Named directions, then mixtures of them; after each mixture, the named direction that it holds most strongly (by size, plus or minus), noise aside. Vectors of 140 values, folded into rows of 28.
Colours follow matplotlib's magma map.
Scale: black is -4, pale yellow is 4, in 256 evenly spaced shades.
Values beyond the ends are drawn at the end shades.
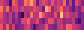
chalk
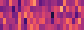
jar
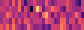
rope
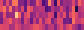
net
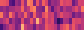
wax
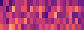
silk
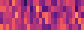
rope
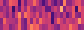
jar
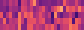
jar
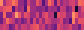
net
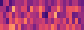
silk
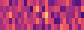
rope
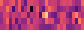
silk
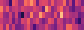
chalk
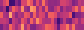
wax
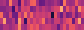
jar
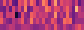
net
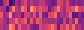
silk
